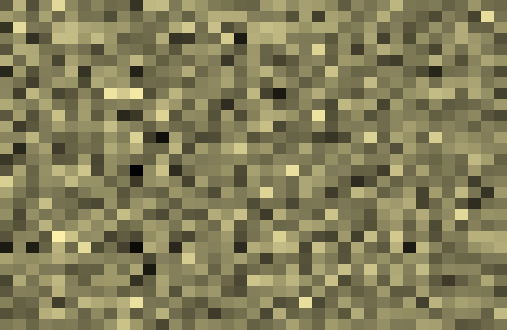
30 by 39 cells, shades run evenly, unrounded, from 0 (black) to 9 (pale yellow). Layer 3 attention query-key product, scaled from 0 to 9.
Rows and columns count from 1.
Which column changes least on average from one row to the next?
35
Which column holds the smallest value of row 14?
2
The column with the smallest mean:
19
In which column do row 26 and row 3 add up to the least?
1
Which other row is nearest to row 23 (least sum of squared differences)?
16
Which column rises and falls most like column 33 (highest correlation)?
23
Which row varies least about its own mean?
30
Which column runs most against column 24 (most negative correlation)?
33
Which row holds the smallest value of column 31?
6
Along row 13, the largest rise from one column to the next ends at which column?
14
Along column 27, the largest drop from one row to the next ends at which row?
26
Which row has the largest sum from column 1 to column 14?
3
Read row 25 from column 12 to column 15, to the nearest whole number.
1 5 5 5
